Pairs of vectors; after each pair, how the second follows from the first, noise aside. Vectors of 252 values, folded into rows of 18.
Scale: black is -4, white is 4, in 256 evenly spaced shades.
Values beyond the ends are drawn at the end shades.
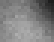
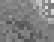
negated, partly zeroed.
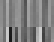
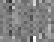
wrapped around, negated, partly zeroed.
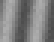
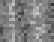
wrapped around, negated, partly zeroed.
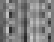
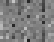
wrapped around, partly zeroed.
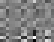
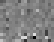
negated, partly zeroed.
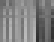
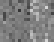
wrapped around, negated, partly zeroed.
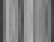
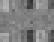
wrapped around, partly zeroed.
